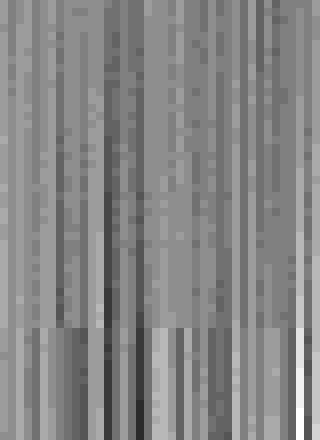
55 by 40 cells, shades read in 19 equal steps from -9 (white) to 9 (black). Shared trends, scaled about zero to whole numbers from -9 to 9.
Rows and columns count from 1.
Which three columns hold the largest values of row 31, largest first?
14, 18, 8
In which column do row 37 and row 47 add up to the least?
38
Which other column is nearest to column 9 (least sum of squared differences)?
19
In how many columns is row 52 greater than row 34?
14
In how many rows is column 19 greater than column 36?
14
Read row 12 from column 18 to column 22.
2 -1 -1 -1 0
